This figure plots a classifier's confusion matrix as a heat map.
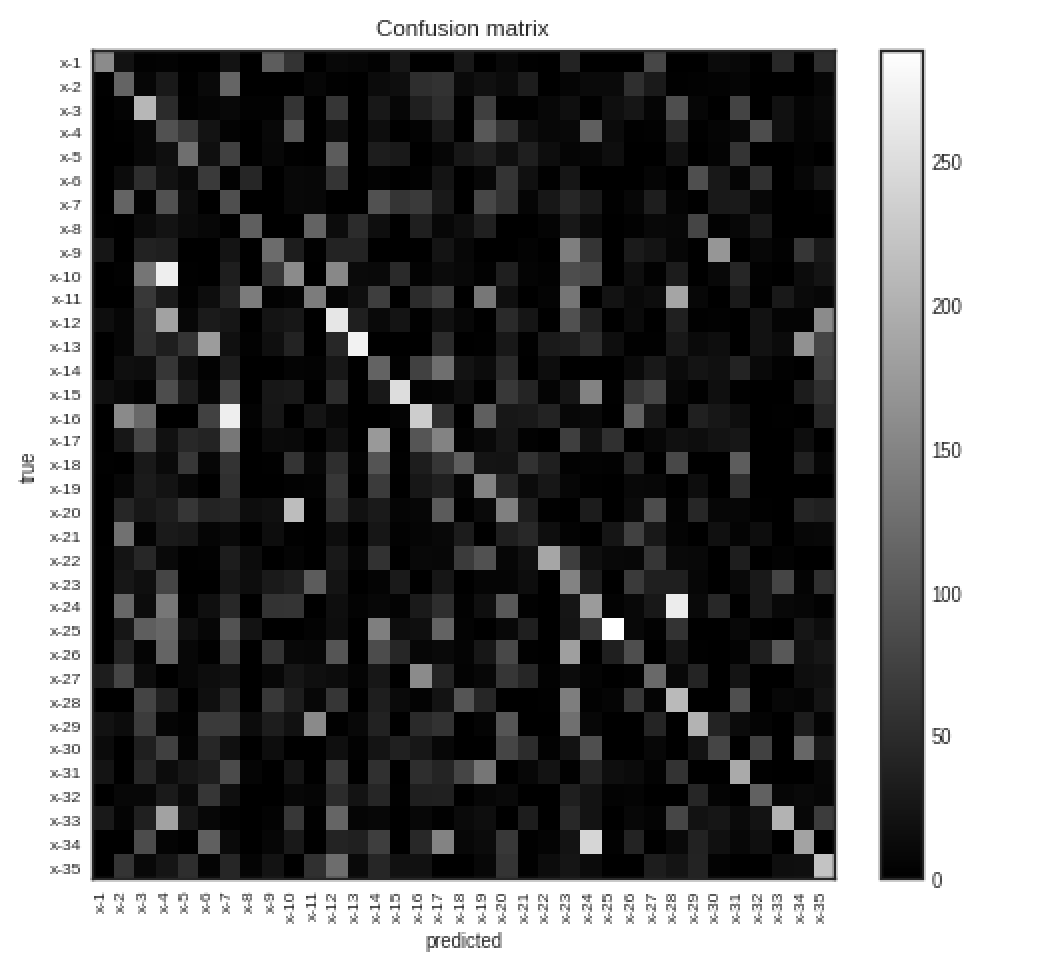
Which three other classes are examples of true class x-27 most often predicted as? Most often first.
x-16, x-2, x-20
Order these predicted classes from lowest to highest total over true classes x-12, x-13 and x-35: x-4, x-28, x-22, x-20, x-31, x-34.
x-31, x-22, x-28, x-20, x-34, x-4
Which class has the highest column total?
x-4
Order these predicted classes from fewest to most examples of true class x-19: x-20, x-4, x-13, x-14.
x-13, x-4, x-20, x-14
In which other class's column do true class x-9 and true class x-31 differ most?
x-30
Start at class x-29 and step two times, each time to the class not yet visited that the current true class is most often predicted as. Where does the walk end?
x-28
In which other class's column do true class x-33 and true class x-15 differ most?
x-24
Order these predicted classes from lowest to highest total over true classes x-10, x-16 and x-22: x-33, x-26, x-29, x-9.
x-33, x-29, x-9, x-26
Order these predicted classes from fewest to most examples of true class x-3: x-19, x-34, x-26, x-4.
x-34, x-26, x-4, x-19
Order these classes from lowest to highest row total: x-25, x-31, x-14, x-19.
x-19, x-14, x-31, x-25
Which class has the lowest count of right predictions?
x-21
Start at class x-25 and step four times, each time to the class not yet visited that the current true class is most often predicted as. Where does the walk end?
x-2
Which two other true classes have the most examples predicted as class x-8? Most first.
x-11, x-6
